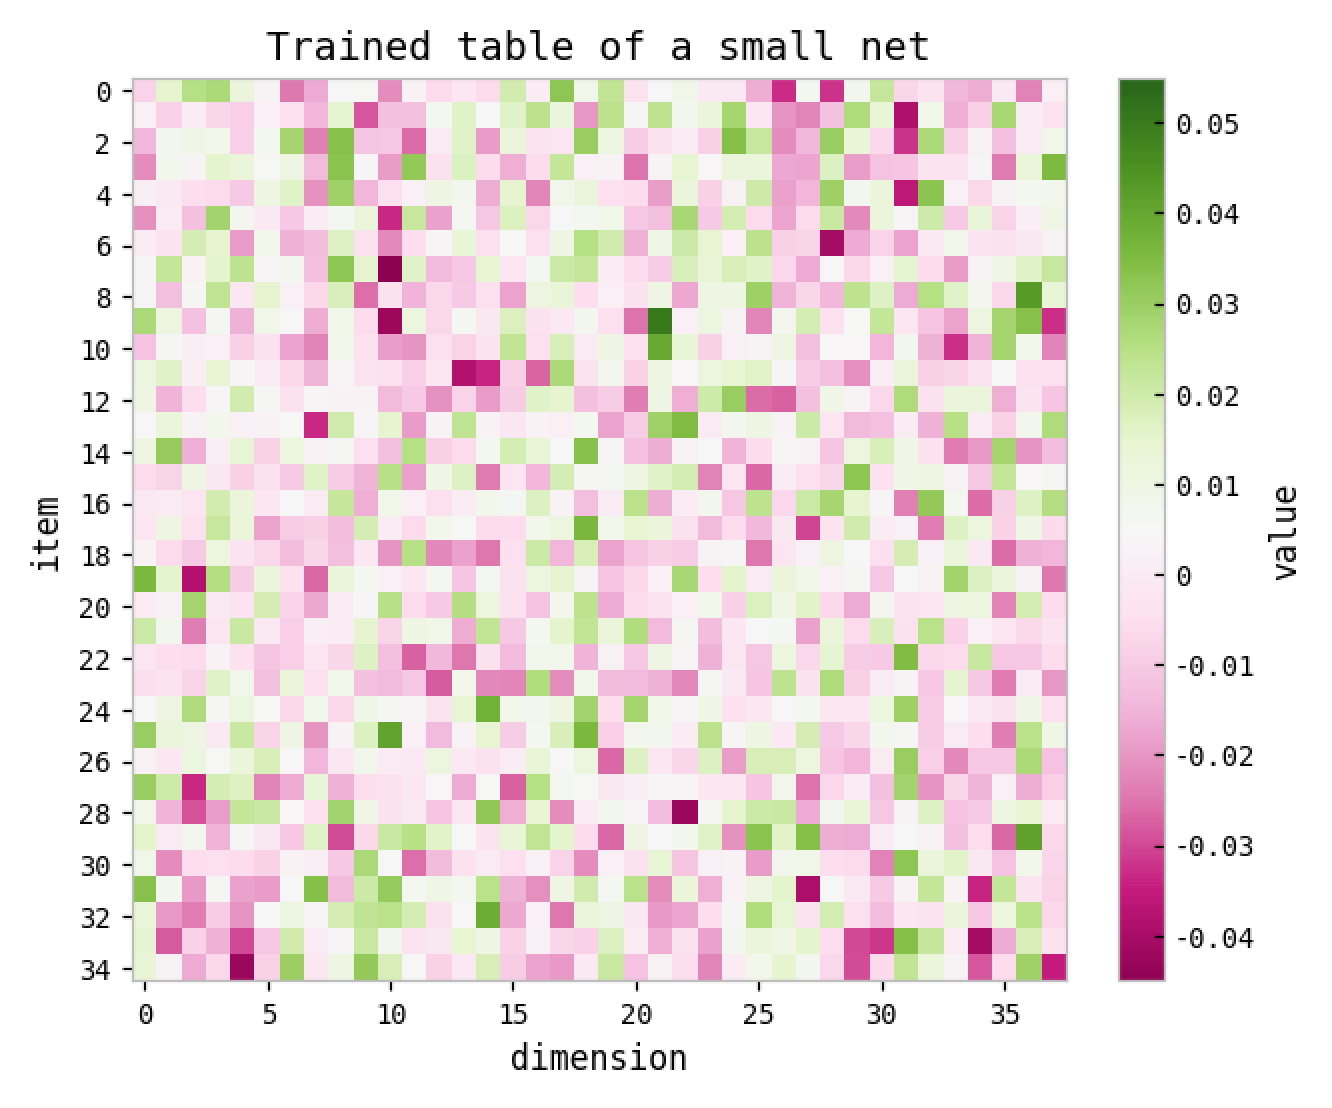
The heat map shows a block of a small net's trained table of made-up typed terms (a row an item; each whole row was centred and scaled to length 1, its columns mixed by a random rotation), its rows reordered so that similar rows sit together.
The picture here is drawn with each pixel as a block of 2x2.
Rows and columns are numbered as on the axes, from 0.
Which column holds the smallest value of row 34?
4
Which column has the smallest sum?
7
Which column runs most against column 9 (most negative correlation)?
29
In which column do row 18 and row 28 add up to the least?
22
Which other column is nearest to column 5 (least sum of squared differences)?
23
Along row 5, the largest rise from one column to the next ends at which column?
11
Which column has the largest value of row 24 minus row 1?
31
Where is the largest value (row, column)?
9, 21
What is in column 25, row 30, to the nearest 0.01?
-0.02
